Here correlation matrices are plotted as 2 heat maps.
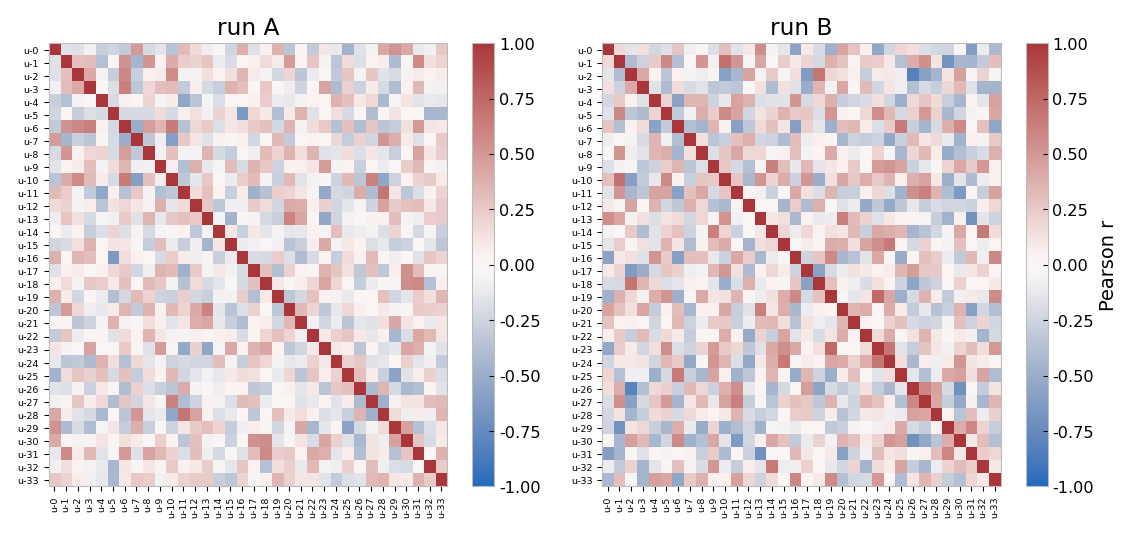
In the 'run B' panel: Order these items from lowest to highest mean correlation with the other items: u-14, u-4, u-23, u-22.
u-4, u-22, u-14, u-23
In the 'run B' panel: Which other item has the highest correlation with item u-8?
u-1
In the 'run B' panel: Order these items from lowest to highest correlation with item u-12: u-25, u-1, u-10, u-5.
u-10, u-25, u-5, u-1
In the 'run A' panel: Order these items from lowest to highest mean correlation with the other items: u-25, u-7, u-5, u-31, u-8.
u-5, u-7, u-25, u-8, u-31
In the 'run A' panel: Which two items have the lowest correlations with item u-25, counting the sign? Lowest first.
u-29, u-0
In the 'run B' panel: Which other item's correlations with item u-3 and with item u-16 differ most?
u-33
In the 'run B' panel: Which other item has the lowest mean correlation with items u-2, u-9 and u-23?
u-26
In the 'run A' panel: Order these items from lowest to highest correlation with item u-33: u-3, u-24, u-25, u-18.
u-24, u-25, u-3, u-18
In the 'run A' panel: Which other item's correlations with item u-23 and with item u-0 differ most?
u-11
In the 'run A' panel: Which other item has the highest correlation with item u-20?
u-13
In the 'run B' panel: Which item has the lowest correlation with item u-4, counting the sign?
u-6
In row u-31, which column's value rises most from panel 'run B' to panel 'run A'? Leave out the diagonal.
u-1
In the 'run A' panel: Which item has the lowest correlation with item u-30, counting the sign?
u-26
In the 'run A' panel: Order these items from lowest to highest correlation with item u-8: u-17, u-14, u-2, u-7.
u-7, u-14, u-17, u-2
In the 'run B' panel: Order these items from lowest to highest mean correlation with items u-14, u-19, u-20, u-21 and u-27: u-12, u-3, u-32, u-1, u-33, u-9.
u-12, u-3, u-32, u-33, u-9, u-1
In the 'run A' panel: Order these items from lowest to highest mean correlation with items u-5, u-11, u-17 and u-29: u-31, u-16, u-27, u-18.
u-16, u-27, u-31, u-18
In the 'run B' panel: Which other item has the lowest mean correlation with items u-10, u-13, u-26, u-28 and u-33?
u-2
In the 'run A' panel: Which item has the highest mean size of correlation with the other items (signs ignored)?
u-6
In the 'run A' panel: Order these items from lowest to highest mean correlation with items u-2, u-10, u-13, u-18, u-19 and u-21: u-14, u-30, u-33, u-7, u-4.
u-7, u-14, u-4, u-30, u-33
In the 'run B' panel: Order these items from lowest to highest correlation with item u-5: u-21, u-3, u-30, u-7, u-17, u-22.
u-3, u-30, u-7, u-21, u-22, u-17
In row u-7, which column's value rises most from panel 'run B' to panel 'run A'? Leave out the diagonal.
u-24
